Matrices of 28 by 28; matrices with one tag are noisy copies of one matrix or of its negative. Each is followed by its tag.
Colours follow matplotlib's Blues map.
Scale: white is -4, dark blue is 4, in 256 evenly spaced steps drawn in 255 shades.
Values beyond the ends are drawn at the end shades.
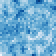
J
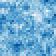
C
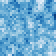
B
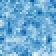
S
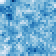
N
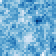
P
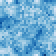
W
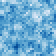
C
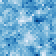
P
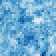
P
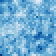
J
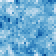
W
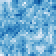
J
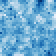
B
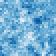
P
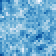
J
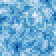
C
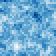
C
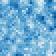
B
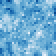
W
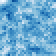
N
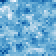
N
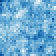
J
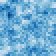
N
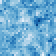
P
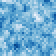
C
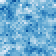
N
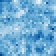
J
